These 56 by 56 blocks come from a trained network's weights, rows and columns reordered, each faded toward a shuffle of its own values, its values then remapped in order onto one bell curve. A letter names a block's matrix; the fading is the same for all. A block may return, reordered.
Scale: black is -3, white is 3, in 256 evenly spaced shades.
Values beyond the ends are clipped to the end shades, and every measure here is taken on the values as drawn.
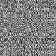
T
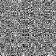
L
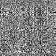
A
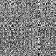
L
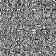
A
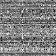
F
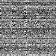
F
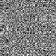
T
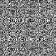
L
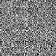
L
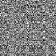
L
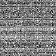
F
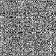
A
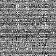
F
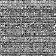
F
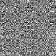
L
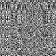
T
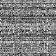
F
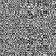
T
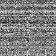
F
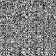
A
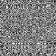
L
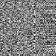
L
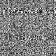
A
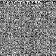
A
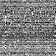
F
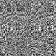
L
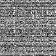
F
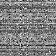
F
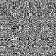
L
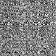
A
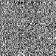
A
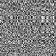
T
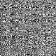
A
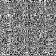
A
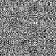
T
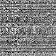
F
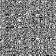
A
